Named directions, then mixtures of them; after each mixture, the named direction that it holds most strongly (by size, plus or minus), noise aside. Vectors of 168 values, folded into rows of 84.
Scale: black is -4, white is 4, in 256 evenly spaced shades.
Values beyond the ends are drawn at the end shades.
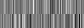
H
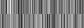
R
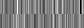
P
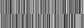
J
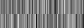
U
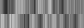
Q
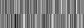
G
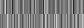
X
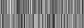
R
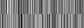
R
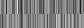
X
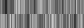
Q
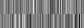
H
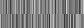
J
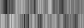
Q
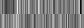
P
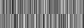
U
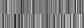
R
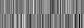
H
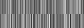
J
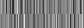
X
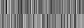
R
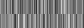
U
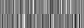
H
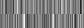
P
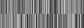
U
